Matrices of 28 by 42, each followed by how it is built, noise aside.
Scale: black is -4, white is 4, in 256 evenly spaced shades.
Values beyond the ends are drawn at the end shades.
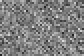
Toeplitz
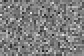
noise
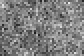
smooth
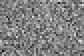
noise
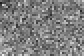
smooth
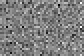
low rank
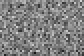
blocks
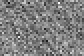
Toeplitz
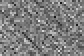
Toeplitz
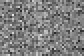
repeating rows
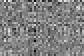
low rank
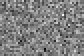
noise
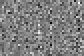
uneven columns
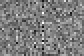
uneven columns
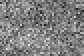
smooth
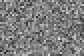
noise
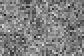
smooth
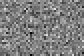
low rank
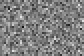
repeating rows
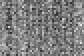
blocks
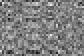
low rank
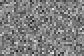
noise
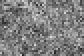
smooth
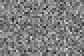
repeating rows
